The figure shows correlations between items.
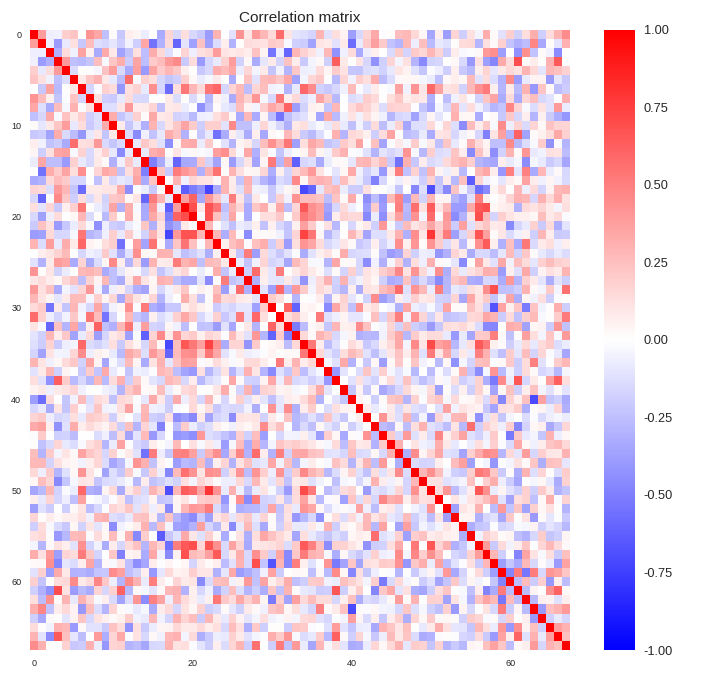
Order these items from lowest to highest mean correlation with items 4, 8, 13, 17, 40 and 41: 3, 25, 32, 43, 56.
43, 56, 25, 32, 3
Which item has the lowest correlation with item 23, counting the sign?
11
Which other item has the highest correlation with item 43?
55
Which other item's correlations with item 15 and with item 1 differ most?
18
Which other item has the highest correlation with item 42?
44
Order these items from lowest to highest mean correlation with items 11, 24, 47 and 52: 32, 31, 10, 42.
31, 10, 42, 32
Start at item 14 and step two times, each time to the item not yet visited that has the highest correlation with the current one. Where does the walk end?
32
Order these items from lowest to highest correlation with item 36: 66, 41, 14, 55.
14, 55, 41, 66
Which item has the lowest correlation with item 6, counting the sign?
17
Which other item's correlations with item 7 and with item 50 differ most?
22
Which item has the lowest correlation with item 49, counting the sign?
3
